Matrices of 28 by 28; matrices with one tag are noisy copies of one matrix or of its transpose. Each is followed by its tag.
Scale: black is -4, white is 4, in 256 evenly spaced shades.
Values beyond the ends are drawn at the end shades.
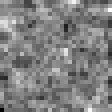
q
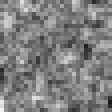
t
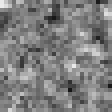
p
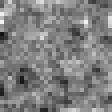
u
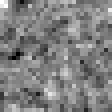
p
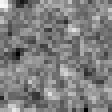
p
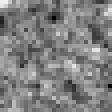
p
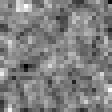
q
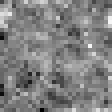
u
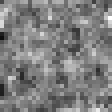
u
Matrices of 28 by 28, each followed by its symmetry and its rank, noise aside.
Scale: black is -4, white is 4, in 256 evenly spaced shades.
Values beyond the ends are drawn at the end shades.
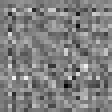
antisymmetric, rank four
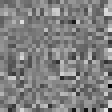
no symmetry, rank four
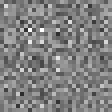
symmetric, rank three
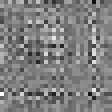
antisymmetric, rank two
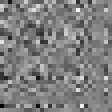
no symmetry, rank four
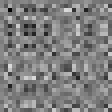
symmetric, rank two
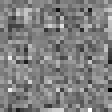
antisymmetric, rank four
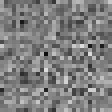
no symmetry, rank four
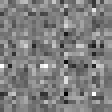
no symmetry, rank three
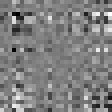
no symmetry, rank two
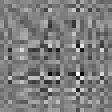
no symmetry, rank two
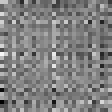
no symmetry, rank two
